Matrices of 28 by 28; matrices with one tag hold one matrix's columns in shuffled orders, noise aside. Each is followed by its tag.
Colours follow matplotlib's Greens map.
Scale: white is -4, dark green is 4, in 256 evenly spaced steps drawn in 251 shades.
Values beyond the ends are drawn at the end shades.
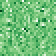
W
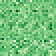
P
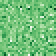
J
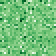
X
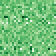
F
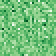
W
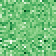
P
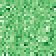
J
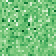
W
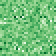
F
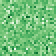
F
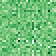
P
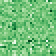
P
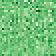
W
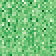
W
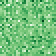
X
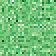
X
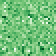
F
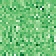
J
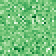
F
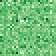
X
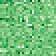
X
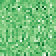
J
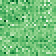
X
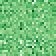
P
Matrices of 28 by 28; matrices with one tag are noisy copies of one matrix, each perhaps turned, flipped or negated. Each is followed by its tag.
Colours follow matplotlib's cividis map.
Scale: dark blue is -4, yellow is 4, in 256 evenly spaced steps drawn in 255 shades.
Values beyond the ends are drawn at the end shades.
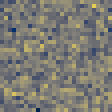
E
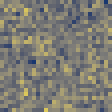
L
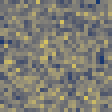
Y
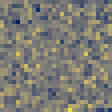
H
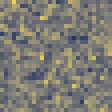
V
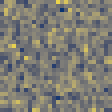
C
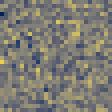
V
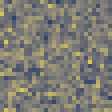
Y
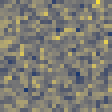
V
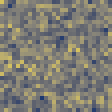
C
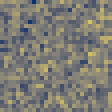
Y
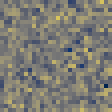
H
